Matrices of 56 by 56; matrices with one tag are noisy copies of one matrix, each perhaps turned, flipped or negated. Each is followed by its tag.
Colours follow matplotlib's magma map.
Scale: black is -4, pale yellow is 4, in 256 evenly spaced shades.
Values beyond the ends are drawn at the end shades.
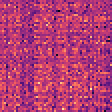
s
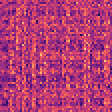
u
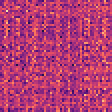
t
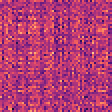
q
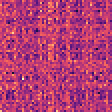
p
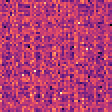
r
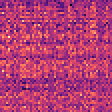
s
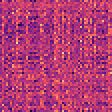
q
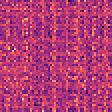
t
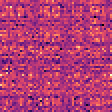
p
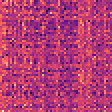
s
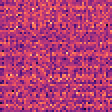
t
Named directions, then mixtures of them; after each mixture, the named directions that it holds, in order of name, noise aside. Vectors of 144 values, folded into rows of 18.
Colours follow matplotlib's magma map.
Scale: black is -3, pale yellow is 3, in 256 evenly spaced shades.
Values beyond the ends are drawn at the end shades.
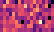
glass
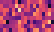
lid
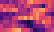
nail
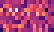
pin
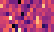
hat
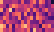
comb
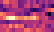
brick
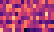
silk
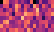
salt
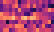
brick, lid.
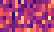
glass, salt, silk.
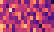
comb.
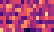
silk.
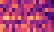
brick, comb.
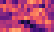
glass, nail.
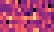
brick, lid.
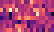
comb, nail, pin.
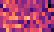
brick, glass, pin.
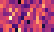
hat, pin.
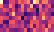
salt.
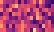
comb, lid.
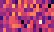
glass.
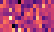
hat, salt.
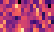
comb, lid, salt.
